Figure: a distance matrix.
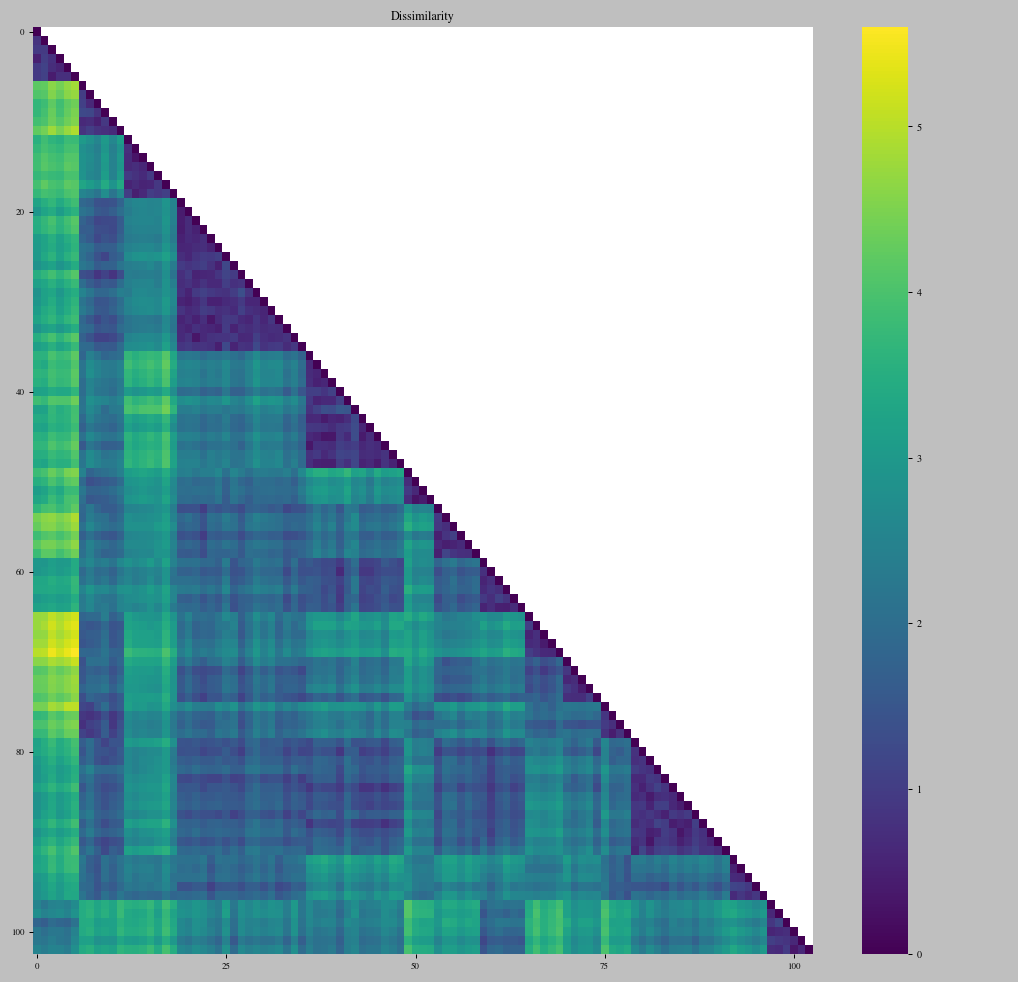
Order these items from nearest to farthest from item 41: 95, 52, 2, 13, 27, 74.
74, 27, 95, 52, 13, 2
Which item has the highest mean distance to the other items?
5
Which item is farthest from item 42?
17
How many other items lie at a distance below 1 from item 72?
4
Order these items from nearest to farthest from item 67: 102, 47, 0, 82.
82, 47, 102, 0
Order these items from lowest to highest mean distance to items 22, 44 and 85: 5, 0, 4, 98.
98, 0, 4, 5
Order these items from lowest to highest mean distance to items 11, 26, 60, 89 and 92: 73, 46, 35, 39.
35, 46, 39, 73
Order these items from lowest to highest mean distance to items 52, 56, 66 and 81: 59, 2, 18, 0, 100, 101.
59, 18, 101, 100, 0, 2
